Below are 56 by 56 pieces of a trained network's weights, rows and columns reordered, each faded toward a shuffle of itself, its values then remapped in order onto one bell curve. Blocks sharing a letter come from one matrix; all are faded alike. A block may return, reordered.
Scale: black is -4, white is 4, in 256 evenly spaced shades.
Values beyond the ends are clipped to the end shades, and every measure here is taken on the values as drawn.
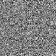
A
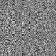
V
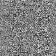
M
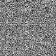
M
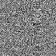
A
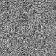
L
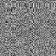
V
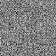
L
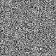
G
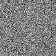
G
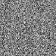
G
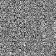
M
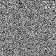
A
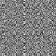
V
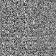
M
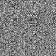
L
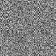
V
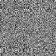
L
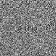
A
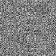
V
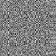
V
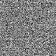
M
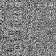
V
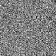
A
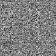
M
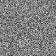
A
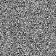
G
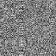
V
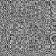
V
